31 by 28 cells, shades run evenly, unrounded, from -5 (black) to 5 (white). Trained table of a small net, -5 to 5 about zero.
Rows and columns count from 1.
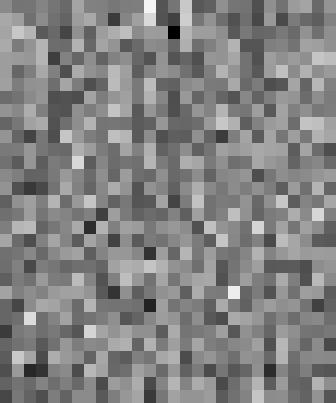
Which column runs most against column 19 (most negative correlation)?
21
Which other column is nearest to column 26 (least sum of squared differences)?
19
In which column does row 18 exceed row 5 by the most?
22
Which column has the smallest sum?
15
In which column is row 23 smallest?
10
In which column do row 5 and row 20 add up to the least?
13
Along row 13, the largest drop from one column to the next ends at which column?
8
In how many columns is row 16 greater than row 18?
9
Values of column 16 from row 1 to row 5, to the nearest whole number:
3 3 2 2 -1
